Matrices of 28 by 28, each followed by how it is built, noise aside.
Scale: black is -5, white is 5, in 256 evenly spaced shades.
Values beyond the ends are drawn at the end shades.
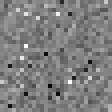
sparse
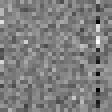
uneven columns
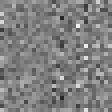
uneven columns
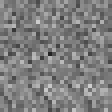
repeating columns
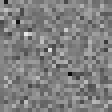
banded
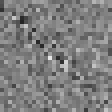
banded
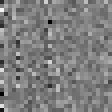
uneven columns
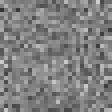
low rank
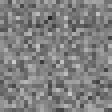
repeating columns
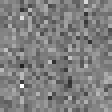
uneven columns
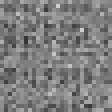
blocks
